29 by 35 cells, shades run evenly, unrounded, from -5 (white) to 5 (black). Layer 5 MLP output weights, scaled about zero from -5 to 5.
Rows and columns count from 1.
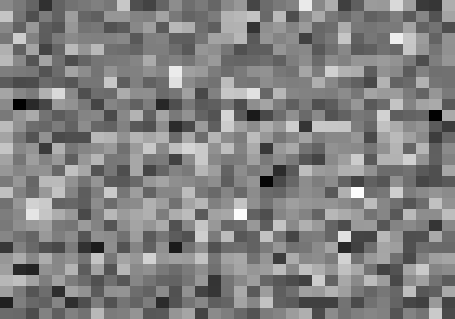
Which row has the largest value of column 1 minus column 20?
28
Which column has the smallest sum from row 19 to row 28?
19
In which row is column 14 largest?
23
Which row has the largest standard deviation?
12
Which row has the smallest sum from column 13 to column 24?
14
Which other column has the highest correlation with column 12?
15
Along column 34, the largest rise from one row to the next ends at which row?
11
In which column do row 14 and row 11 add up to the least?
18
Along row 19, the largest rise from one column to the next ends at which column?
5
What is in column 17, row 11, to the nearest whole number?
2
